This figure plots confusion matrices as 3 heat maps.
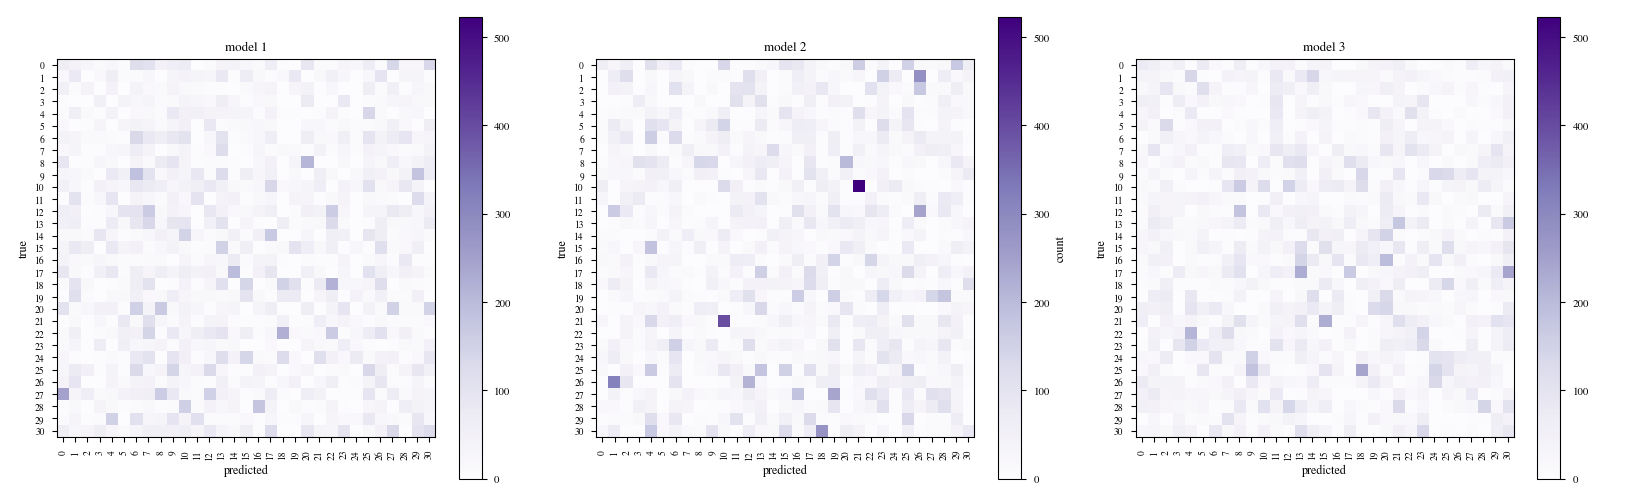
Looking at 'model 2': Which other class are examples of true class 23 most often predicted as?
6
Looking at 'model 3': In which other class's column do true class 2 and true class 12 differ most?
8
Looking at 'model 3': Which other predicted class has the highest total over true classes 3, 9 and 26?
24
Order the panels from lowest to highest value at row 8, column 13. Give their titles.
model 1, model 2, model 3
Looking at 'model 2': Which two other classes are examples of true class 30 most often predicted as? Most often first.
18, 4
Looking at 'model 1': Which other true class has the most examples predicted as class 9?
25
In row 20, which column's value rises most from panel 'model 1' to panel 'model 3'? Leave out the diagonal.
19
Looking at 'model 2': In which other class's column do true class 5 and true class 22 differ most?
10
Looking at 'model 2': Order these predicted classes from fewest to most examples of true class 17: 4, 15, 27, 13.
27, 15, 4, 13
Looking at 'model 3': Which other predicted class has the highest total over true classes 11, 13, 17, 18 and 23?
30
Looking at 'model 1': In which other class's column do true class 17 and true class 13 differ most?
14
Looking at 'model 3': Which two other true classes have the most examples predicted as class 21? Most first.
13, 28
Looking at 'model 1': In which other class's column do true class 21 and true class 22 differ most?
18
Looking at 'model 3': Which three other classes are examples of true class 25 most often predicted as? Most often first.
18, 9, 24
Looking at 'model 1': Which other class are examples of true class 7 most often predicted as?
13
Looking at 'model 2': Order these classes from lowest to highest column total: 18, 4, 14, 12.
14, 18, 12, 4
